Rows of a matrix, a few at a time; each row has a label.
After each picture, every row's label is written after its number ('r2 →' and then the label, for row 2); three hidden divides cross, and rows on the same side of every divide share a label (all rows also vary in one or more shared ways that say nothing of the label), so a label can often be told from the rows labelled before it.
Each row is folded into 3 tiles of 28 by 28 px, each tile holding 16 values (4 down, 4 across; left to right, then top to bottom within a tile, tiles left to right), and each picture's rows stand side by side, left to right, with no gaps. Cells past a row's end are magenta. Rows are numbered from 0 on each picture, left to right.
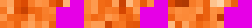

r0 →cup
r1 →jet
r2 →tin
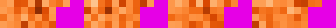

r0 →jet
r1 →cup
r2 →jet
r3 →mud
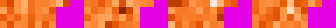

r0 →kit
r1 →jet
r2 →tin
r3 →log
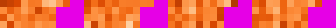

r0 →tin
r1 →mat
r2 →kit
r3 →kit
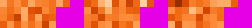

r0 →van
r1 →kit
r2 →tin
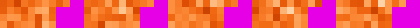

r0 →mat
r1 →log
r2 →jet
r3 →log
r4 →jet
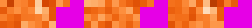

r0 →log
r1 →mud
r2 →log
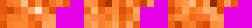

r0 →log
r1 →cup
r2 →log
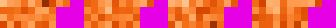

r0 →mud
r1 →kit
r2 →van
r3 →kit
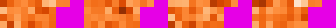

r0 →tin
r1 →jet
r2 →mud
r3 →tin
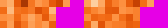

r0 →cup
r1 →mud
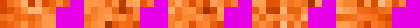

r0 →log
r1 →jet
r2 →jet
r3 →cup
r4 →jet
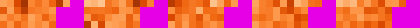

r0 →cup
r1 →mud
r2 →tin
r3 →jet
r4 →van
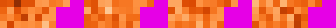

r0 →mat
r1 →kit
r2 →cup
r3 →van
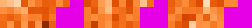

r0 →van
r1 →kit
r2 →log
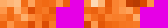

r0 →van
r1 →mud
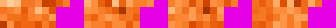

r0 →mud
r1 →jet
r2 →jet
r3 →log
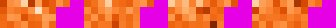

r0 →log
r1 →kit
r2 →van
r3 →mud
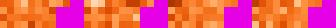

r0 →kit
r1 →mud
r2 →tin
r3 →tin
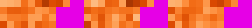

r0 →mud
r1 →mud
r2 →mud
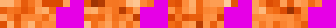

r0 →mud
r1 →tin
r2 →kit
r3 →jet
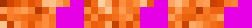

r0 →tin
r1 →kit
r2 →mud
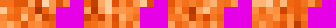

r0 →jet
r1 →kit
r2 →mat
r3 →van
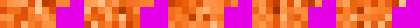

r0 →log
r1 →van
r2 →mat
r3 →cup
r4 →cup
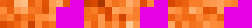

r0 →kit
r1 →mat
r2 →tin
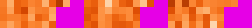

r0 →cup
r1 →kit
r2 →mat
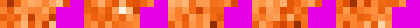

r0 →kit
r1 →log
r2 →van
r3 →van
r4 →mat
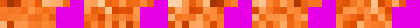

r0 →tin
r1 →van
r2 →mud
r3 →mud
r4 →log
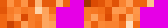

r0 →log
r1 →mat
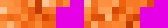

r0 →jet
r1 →van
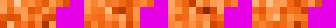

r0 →van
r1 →van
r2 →jet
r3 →van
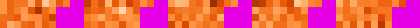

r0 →jet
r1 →log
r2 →mud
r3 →tin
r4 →van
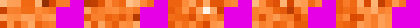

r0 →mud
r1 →tin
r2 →log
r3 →jet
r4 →log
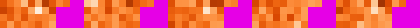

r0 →log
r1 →mud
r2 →log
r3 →mat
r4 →log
